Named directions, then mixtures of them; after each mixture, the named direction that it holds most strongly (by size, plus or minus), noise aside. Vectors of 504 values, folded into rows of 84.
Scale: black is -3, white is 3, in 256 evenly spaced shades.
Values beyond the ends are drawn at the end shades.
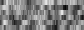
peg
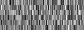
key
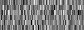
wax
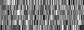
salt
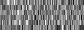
salt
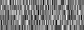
key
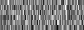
key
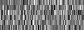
wax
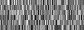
key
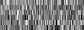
key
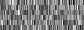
salt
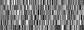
salt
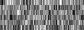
peg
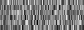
salt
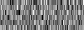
key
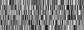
key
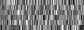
salt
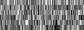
salt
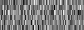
wax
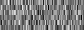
key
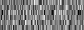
wax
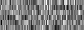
key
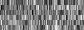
key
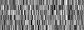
wax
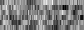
peg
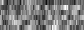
peg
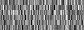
wax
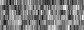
peg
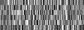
salt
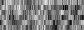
peg
